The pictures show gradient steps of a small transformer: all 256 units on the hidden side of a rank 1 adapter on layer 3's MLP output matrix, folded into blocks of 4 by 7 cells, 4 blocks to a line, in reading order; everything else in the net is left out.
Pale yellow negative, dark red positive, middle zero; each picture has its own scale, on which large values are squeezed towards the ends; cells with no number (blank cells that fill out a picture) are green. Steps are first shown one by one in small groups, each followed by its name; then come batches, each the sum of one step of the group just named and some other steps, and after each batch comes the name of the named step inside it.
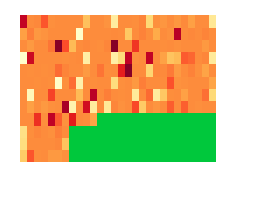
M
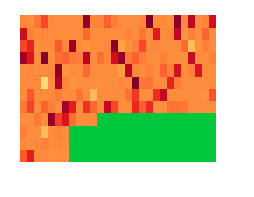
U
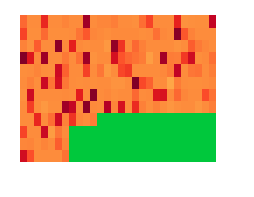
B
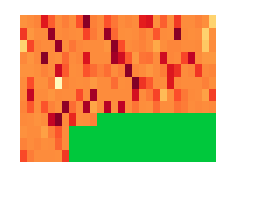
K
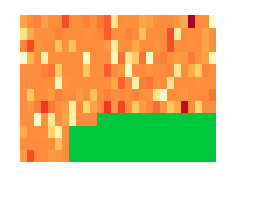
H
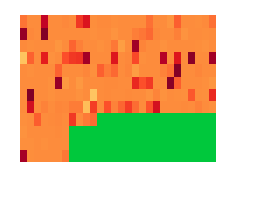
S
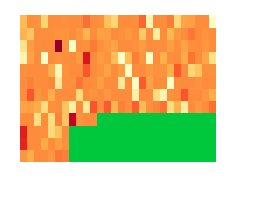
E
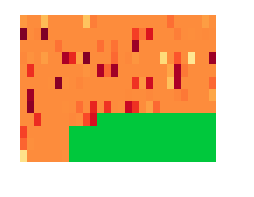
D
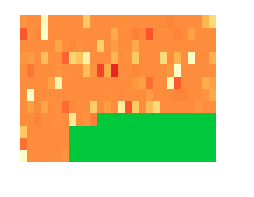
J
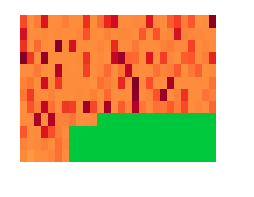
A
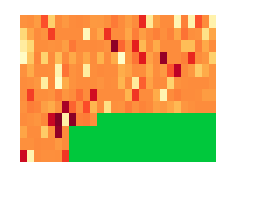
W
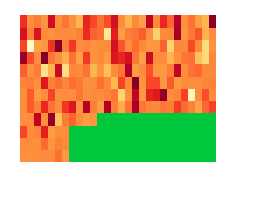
A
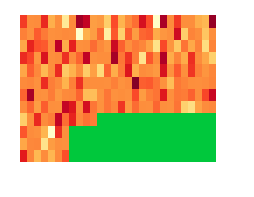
B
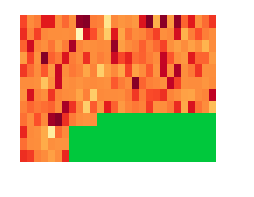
U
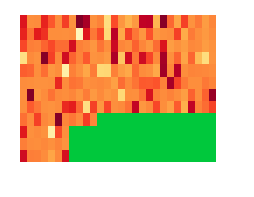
S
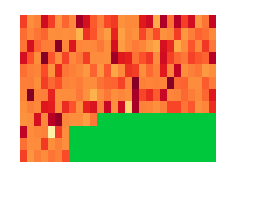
A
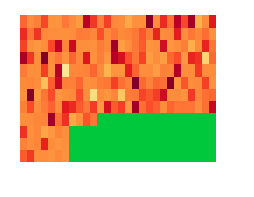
U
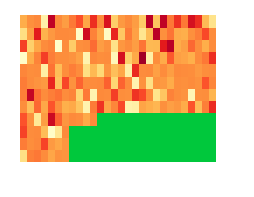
H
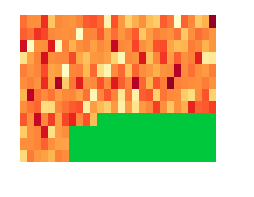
S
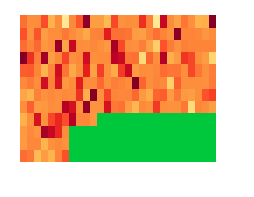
B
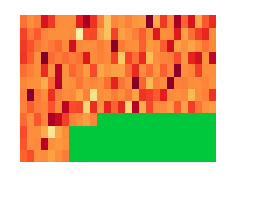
U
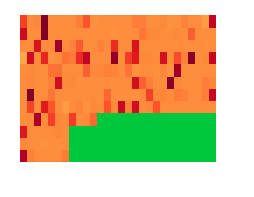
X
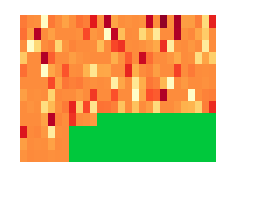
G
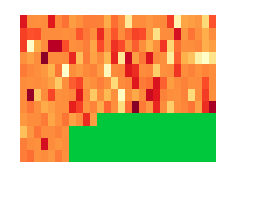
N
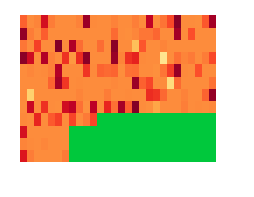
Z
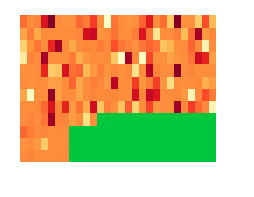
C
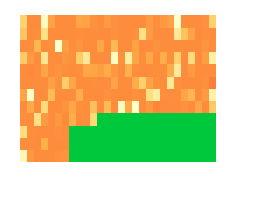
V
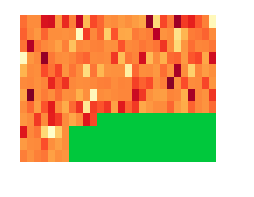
X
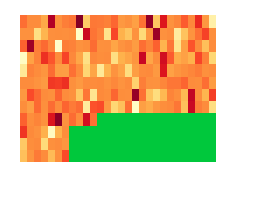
V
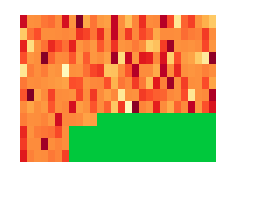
N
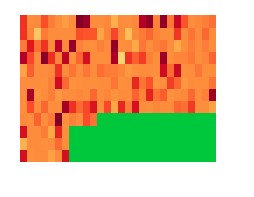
Z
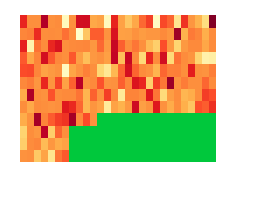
N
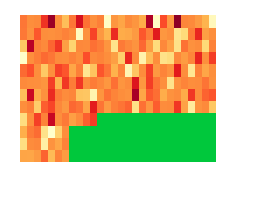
C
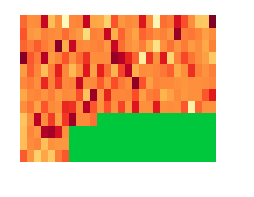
Z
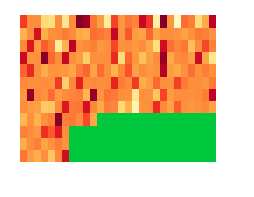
V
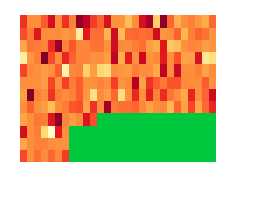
N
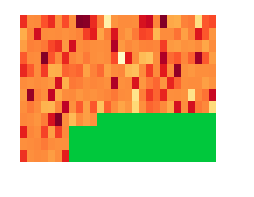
C
